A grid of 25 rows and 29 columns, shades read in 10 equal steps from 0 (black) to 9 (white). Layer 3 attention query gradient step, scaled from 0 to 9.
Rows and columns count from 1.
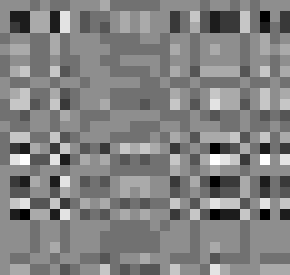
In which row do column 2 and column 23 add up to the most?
15
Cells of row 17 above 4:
13
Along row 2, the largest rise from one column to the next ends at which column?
7
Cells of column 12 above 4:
9
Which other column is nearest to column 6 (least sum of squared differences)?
2
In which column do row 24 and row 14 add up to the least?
22
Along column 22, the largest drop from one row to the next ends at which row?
20
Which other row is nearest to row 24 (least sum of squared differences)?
11
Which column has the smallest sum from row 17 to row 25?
27
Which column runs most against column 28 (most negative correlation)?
16
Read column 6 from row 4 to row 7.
6 6 5 7
